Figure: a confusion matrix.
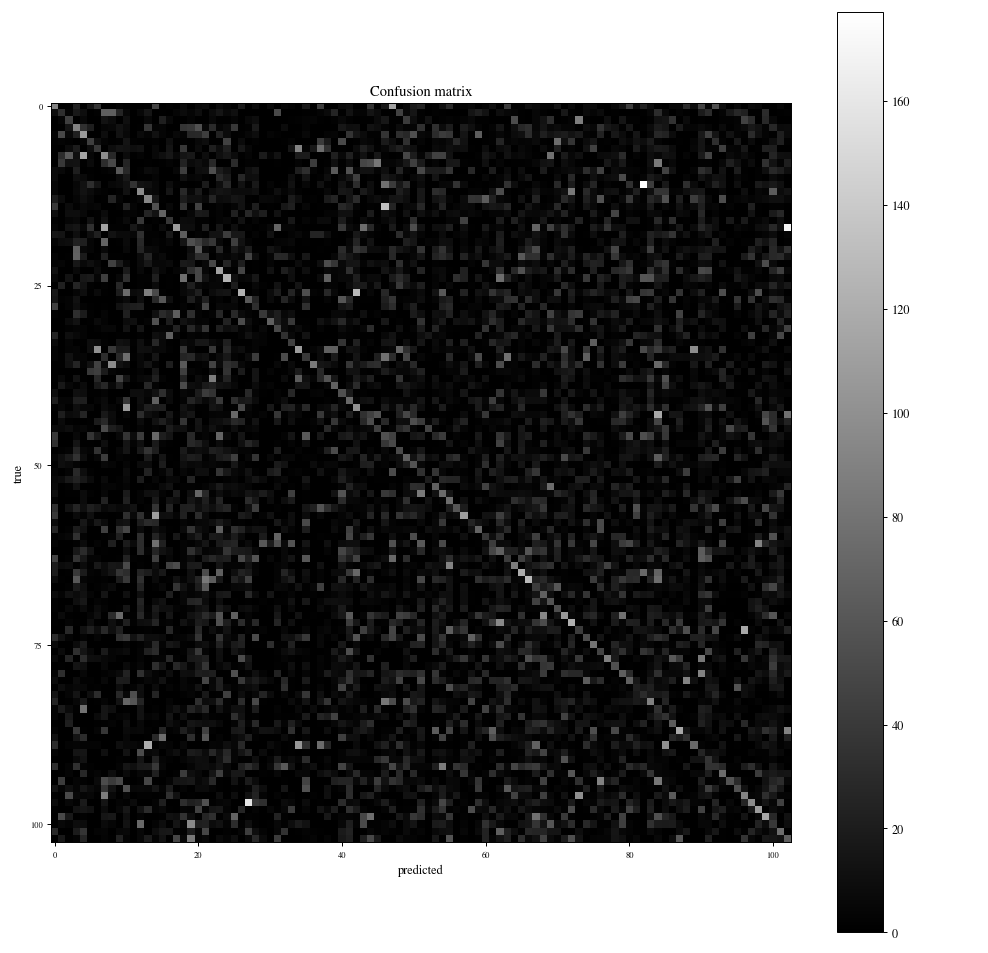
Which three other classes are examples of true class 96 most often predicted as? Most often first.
73, 7, 86
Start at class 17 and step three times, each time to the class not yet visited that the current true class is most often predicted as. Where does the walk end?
7
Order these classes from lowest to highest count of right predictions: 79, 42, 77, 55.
79, 55, 77, 42
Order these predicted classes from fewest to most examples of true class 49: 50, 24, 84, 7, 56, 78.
78, 50, 24, 56, 7, 84
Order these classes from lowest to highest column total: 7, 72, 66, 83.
66, 7, 72, 83
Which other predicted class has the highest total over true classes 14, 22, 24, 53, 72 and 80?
62
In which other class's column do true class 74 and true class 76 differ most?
58
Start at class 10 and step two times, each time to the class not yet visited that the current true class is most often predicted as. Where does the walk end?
90
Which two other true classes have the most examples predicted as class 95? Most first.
81, 52
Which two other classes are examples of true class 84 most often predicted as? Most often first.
4, 60
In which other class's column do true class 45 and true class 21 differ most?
3
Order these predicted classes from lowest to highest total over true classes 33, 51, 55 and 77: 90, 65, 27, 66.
65, 27, 66, 90
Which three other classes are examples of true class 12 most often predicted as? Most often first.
72, 100, 62
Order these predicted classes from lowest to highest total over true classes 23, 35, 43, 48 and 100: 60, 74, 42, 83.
42, 60, 83, 74
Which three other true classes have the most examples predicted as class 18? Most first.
24, 36, 39
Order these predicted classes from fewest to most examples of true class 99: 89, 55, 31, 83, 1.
89, 83, 31, 55, 1
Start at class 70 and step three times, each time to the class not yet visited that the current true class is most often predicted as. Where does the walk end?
68
